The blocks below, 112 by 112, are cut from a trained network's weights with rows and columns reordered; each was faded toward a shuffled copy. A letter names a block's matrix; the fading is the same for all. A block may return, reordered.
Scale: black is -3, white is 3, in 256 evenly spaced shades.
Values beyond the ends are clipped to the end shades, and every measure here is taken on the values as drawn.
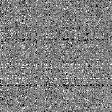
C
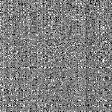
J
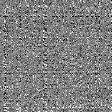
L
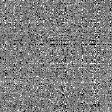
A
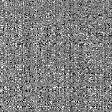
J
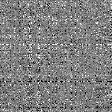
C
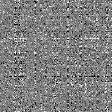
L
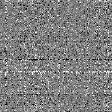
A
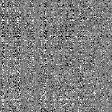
L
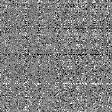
A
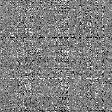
A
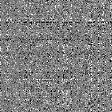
A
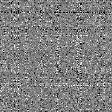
C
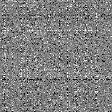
A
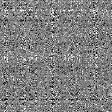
L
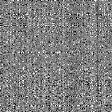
J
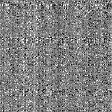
J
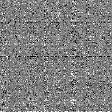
A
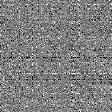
C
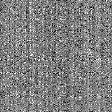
J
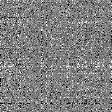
L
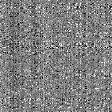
J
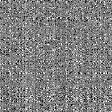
J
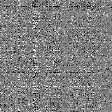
C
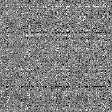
C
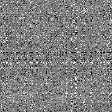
C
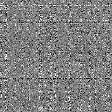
A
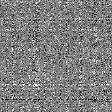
A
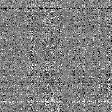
A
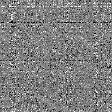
A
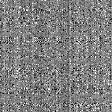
J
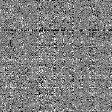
C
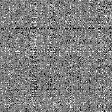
A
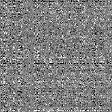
C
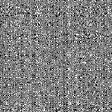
J
